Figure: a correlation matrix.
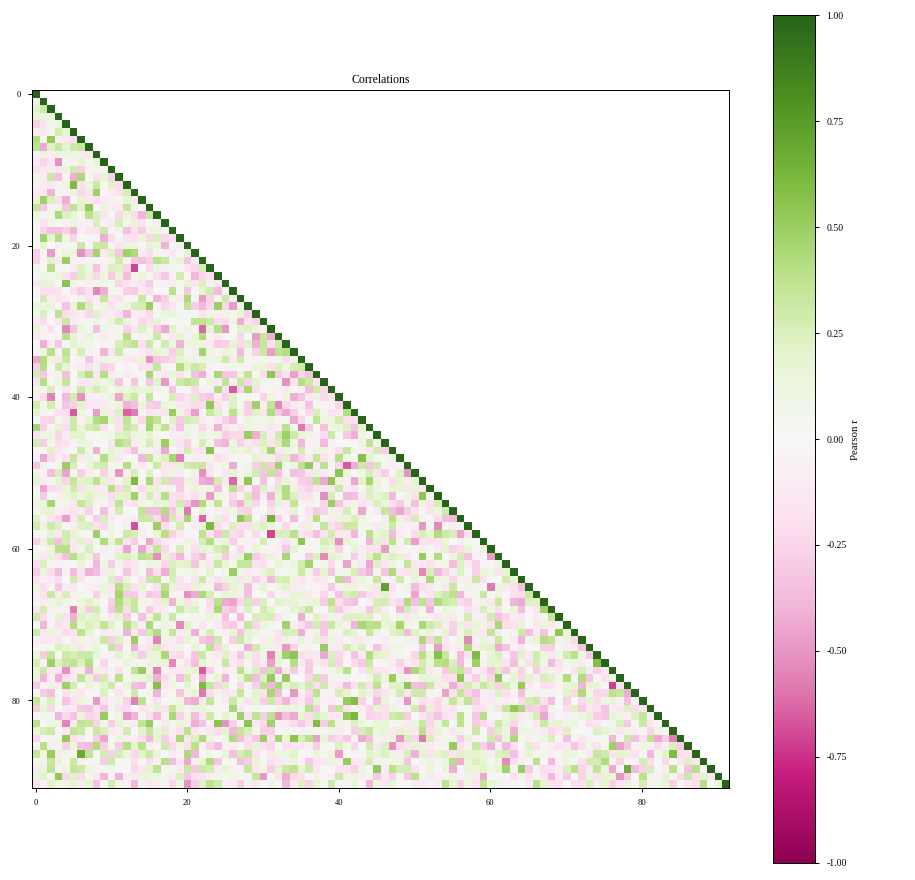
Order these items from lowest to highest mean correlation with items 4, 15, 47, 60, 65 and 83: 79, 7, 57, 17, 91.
17, 79, 91, 57, 7
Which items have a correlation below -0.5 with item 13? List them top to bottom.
23, 42, 57, 80
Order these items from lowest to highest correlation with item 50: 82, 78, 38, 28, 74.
78, 74, 38, 82, 28
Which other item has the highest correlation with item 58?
74
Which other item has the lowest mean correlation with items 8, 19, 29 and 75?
77
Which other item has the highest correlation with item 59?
35
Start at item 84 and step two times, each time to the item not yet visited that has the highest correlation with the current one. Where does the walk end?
6
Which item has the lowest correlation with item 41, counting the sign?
49
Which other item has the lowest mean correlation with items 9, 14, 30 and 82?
3
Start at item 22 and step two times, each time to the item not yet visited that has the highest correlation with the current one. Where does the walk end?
89
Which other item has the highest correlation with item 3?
90
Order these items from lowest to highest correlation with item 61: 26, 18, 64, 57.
57, 18, 26, 64
